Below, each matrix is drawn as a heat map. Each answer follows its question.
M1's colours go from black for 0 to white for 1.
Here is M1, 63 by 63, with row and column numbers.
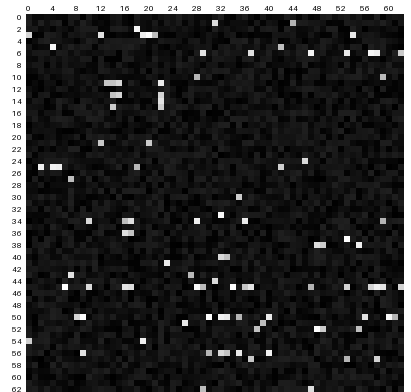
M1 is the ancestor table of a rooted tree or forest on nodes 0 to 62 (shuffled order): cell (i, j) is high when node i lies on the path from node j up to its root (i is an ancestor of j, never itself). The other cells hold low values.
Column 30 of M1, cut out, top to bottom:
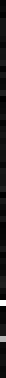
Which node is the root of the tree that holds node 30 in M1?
50
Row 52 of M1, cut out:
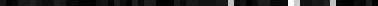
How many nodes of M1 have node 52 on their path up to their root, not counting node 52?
4
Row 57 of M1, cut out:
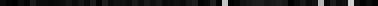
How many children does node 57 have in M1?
2
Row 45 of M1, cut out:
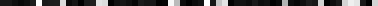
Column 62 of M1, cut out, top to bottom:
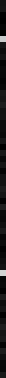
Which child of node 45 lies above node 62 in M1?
6
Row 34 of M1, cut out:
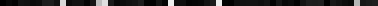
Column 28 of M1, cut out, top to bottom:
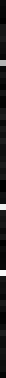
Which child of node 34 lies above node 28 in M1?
10
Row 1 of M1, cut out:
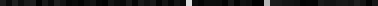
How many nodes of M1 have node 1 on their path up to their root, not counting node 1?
2
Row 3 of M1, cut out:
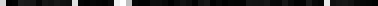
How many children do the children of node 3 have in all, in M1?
4
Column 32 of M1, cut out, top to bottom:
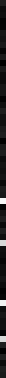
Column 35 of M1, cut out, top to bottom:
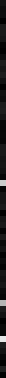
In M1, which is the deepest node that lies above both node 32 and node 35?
56
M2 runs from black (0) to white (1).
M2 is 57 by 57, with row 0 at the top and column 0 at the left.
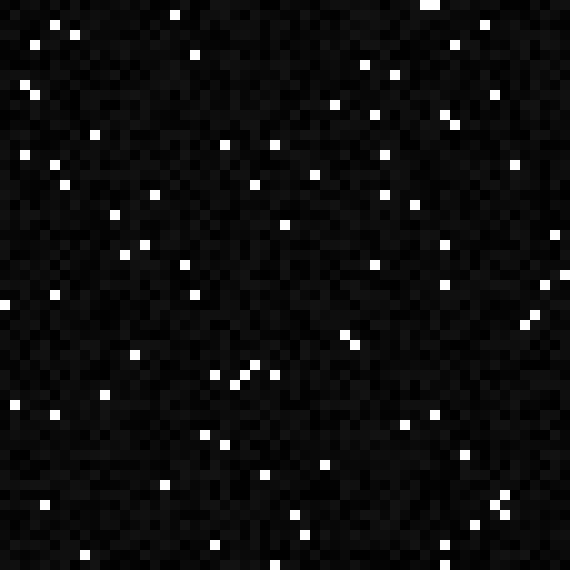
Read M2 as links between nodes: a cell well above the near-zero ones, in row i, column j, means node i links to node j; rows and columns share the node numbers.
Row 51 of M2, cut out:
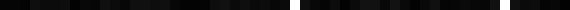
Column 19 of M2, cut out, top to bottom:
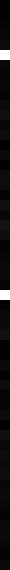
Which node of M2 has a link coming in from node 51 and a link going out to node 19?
node 29
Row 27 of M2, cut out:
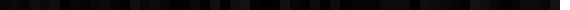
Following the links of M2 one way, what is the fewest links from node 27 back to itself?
2
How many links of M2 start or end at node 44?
6
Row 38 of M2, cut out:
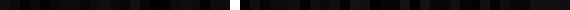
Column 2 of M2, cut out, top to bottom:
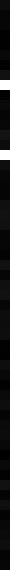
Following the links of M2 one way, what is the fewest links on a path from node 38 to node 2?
4
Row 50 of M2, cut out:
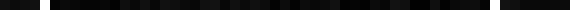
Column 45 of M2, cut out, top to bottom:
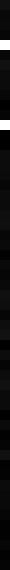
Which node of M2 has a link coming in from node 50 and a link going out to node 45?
node 4
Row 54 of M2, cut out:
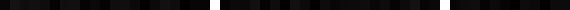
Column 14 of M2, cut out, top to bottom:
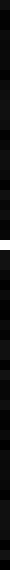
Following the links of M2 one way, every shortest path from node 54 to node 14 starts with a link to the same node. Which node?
node 21
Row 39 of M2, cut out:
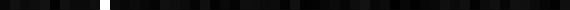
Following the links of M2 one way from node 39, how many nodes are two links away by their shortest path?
1
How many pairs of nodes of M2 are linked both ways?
2
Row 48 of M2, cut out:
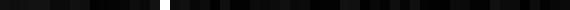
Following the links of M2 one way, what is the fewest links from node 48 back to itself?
6
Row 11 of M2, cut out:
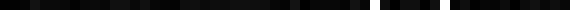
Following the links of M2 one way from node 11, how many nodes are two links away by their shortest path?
4
